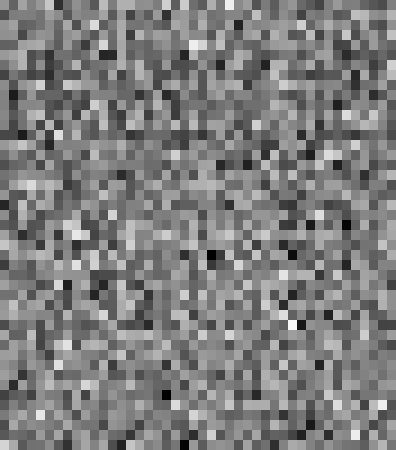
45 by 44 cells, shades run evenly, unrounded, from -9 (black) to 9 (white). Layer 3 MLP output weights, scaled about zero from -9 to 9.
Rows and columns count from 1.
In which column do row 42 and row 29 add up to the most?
7
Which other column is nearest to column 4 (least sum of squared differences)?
18
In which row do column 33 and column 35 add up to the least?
23
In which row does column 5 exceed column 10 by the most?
5
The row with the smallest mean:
14
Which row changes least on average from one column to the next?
36
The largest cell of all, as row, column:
33, 33
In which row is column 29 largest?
13
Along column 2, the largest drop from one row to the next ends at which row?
39
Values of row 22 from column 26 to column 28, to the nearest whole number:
1 -2 -1
